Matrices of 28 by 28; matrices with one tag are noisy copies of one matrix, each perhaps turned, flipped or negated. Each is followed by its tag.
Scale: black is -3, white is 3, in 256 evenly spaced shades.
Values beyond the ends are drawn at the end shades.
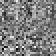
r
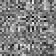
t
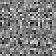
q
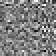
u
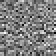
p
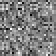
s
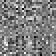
r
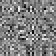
t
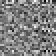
u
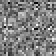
s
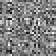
t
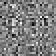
q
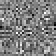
t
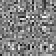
t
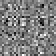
q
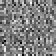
p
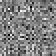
t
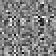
q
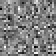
s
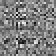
q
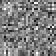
s
